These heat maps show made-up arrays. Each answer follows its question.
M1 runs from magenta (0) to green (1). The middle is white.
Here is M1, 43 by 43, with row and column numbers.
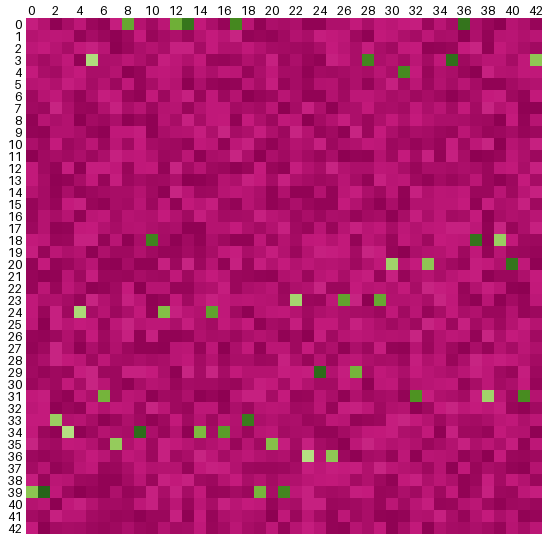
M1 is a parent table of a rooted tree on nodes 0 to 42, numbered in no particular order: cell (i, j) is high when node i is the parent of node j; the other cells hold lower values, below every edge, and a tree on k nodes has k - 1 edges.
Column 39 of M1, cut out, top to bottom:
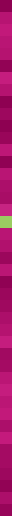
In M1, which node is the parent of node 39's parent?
33
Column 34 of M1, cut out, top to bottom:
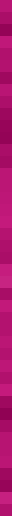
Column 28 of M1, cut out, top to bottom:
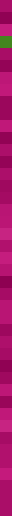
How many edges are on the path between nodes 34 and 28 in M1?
2
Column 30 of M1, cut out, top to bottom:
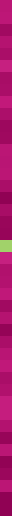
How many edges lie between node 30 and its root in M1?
4
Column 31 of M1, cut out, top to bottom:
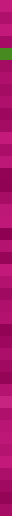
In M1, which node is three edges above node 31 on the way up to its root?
29
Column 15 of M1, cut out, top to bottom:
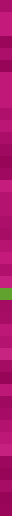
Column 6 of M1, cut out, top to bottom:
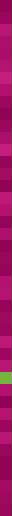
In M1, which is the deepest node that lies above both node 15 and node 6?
24
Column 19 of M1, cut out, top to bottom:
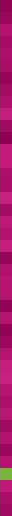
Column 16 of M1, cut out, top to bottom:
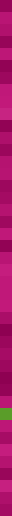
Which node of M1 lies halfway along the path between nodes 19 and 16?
20
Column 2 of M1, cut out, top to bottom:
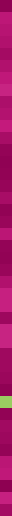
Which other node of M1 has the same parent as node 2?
18
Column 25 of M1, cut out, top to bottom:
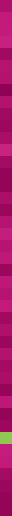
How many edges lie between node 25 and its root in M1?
9
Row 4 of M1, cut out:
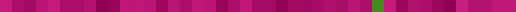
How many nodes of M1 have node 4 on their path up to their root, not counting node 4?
5
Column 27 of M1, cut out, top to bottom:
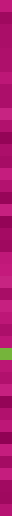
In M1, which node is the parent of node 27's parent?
23
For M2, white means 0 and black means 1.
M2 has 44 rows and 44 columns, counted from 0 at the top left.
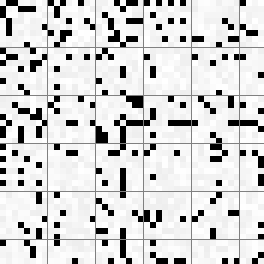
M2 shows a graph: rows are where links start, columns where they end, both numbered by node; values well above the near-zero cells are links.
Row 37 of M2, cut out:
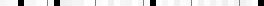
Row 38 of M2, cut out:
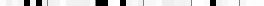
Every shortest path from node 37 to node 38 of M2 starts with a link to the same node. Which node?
node 9
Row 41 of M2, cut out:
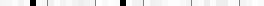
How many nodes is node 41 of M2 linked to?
2
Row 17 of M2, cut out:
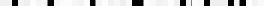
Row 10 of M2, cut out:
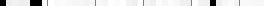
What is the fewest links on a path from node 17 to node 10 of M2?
3
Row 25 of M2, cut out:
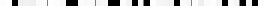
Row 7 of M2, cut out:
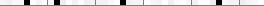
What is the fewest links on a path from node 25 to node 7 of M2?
3
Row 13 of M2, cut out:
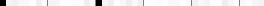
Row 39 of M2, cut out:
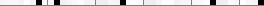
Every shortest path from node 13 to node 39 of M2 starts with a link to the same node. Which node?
node 16
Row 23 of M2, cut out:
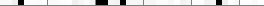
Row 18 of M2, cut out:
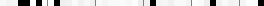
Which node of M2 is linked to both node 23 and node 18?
node 3
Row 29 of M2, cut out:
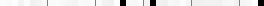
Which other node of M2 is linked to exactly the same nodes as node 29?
node 12
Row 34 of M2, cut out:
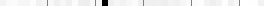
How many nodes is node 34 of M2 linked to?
1
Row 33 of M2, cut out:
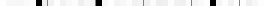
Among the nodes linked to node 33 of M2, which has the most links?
node 6
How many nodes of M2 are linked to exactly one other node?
2
